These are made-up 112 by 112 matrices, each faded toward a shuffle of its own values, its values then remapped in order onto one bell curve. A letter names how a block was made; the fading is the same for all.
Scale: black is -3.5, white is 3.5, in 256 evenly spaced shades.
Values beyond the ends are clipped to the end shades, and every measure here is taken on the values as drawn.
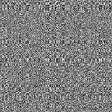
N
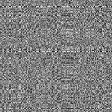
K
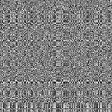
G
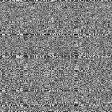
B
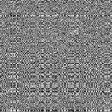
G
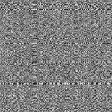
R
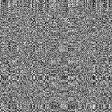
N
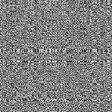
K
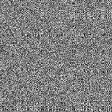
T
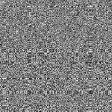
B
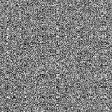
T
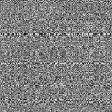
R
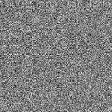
T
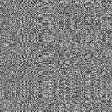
N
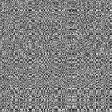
G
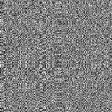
N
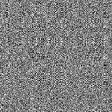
T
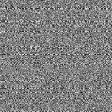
B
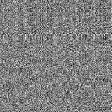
T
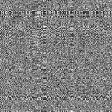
K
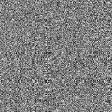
T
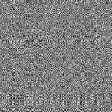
K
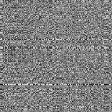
K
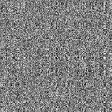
T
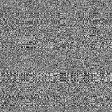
B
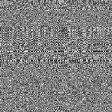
K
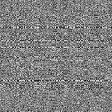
B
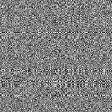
K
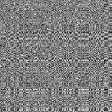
G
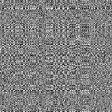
G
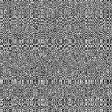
G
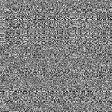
B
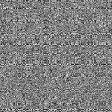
R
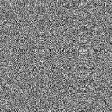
T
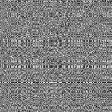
G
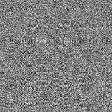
T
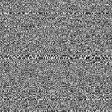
B
